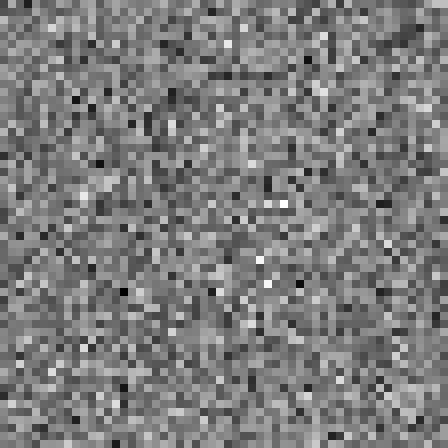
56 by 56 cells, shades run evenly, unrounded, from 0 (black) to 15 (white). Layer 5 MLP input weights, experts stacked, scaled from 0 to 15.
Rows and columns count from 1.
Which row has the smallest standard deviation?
11
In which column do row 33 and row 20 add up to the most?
10
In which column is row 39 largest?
32
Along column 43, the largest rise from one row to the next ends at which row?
48
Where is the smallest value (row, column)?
37, 16
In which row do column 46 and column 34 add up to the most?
36
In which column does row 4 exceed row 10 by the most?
31
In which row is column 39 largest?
50
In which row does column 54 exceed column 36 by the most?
14
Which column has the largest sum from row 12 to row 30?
40
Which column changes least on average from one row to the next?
47
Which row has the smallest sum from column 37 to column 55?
20
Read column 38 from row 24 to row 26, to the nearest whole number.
3 10 11
